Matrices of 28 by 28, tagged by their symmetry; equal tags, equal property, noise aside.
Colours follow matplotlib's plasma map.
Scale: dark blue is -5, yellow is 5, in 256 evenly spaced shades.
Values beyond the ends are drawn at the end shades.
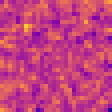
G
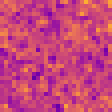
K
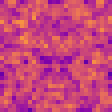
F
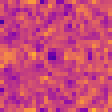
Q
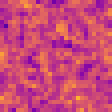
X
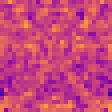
F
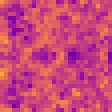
Q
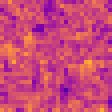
X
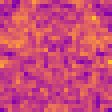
F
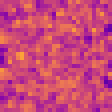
Q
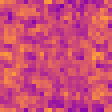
Q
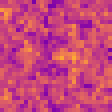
Q
